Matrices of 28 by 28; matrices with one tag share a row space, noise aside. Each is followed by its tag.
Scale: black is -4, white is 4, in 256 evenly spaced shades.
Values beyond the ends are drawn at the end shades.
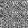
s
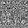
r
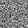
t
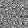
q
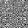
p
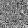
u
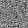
t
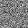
q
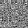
t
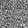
p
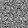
p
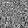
p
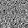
r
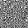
r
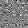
q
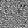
p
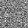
p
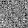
t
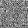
s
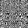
u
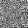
s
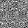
t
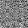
u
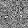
q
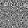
q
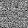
t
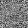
u
